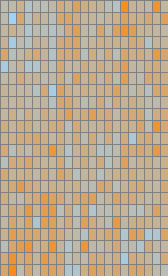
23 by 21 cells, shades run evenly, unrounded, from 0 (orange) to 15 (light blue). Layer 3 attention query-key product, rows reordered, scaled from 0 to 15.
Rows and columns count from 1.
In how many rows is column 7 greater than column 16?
13
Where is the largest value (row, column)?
2, 2
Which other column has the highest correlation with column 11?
7
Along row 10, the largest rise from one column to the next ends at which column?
19
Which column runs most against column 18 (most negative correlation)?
11
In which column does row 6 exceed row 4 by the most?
1
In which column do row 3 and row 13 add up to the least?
16
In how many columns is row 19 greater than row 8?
9
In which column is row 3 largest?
4
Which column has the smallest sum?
8
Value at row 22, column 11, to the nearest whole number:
10
